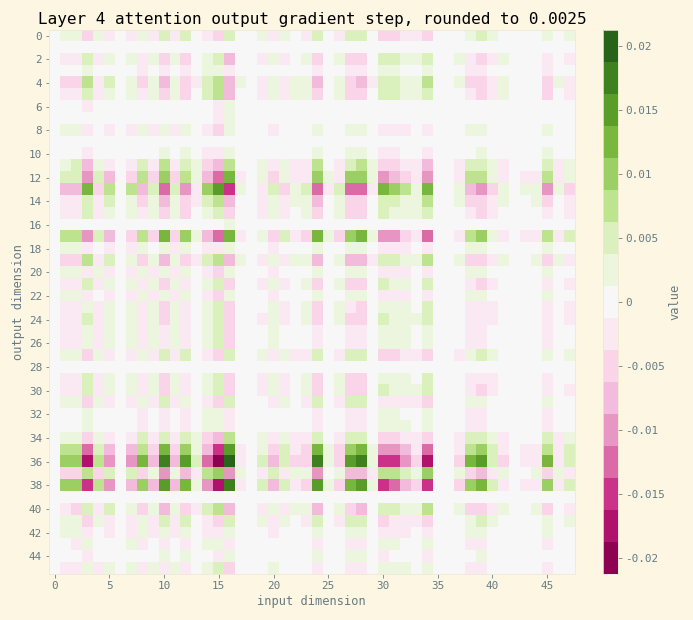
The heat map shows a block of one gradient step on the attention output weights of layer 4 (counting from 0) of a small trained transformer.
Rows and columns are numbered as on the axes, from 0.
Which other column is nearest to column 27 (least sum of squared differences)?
39
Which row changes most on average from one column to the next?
36
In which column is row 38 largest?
16
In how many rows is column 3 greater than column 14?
9
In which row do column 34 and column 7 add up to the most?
13
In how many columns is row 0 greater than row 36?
22
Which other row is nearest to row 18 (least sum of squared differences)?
42
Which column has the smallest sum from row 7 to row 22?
15
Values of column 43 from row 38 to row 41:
-0.0025 0 0 0
